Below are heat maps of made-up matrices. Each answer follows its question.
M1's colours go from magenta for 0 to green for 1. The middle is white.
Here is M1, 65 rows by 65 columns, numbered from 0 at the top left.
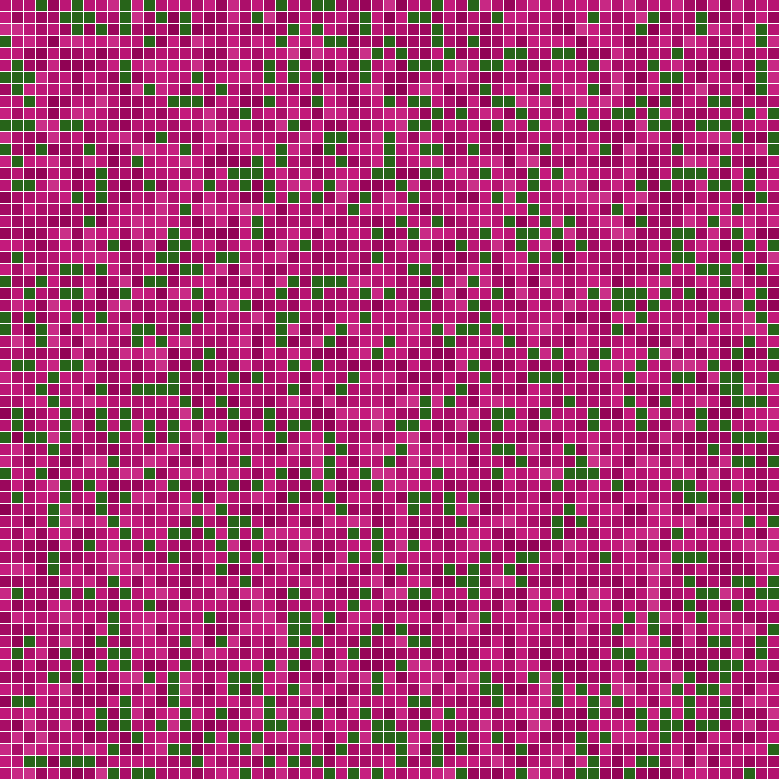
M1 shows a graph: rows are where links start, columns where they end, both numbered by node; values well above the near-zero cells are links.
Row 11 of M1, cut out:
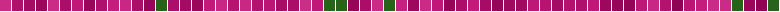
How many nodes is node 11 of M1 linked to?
6
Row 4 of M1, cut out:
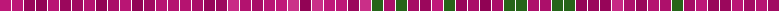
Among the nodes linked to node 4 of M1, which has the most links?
node 31
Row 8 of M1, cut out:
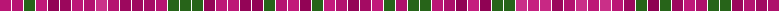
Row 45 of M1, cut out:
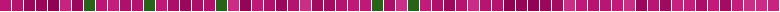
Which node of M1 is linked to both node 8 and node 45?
node 34
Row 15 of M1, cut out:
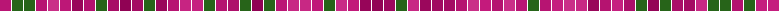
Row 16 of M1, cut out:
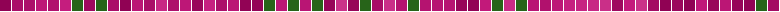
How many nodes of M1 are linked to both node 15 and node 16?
2
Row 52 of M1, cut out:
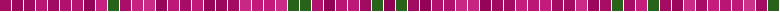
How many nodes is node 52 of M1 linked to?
8
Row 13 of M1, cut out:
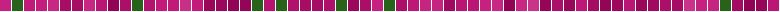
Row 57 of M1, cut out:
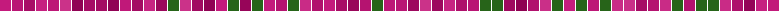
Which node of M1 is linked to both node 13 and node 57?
node 21
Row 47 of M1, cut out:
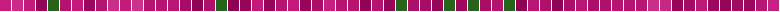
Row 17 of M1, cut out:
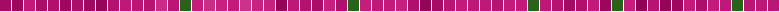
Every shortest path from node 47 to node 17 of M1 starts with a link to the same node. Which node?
node 33
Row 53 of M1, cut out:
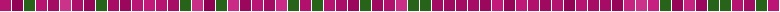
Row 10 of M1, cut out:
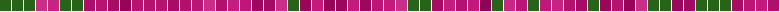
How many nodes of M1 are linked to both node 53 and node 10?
7
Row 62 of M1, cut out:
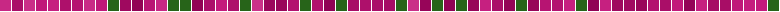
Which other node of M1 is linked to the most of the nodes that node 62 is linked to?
node 20
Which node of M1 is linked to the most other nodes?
node 24
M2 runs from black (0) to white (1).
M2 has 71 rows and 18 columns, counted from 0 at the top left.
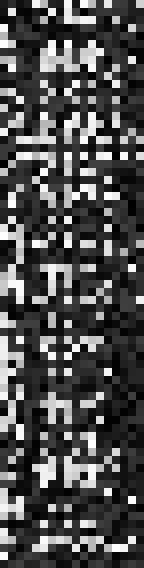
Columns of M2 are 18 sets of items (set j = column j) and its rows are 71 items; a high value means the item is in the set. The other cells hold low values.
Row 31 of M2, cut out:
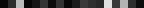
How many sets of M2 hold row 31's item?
3
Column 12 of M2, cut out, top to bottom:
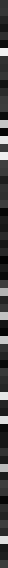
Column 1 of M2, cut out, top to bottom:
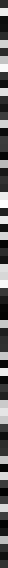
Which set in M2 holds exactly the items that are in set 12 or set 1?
6
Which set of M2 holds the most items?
8
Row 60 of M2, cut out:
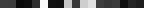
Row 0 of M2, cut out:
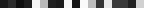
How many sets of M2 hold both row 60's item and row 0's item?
4
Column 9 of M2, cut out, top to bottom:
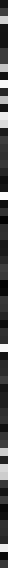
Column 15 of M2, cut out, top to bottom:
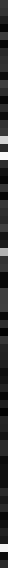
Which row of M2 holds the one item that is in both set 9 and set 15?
68
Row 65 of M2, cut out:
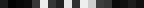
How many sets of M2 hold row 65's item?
4
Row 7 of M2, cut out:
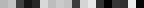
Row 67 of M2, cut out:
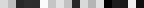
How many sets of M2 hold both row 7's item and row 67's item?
9
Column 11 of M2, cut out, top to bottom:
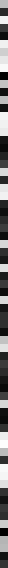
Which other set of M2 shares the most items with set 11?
5
